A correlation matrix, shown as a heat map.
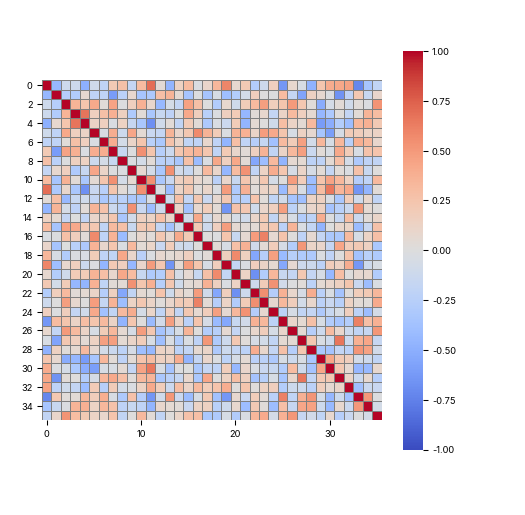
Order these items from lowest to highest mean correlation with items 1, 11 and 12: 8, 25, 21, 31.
31, 8, 25, 21
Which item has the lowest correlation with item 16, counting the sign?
8
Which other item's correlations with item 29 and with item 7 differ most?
2
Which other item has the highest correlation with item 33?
25
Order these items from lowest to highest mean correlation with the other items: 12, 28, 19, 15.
12, 28, 19, 15
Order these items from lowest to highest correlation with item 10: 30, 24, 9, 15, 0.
24, 9, 15, 0, 30
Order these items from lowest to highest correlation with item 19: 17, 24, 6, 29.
6, 29, 17, 24
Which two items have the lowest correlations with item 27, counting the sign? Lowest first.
1, 12
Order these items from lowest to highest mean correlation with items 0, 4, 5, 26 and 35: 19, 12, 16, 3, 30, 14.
12, 30, 14, 19, 16, 3
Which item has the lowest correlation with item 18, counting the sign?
22
